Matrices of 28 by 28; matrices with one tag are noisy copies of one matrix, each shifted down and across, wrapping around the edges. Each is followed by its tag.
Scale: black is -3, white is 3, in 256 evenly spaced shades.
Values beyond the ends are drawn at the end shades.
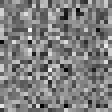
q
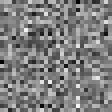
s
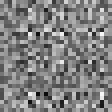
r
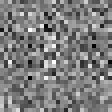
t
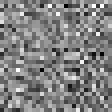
s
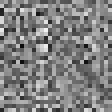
t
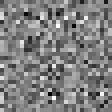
r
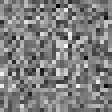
t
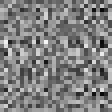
r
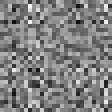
t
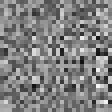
t
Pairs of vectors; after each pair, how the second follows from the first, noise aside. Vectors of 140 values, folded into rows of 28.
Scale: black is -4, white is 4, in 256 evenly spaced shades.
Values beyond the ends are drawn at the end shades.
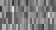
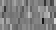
reversed, negated, partly zeroed.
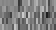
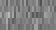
reversed, negated, shrunk.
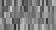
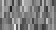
negated.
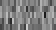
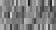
wrapped around.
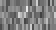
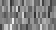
wrapped around.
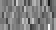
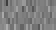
reversed, negated, shrunk.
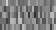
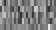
reversed.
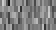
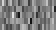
wrapped around.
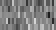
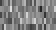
wrapped around.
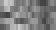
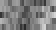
wrapped around.
